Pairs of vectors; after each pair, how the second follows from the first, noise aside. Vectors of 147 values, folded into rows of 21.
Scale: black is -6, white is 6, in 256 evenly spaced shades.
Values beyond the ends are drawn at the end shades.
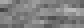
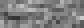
reversed, negated.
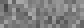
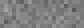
negated, shrunk.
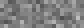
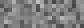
negated.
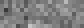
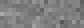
wrapped around, shrunk.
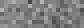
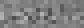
reversed, negated, partly zeroed.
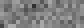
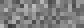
negated.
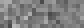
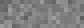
negated, shrunk.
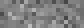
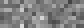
wrapped around, negated.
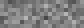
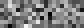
reversed, scaled up.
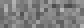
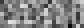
reversed, negated, scaled up.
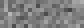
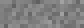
wrapped around, shrunk.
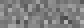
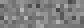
reversed, negated, partly zeroed.
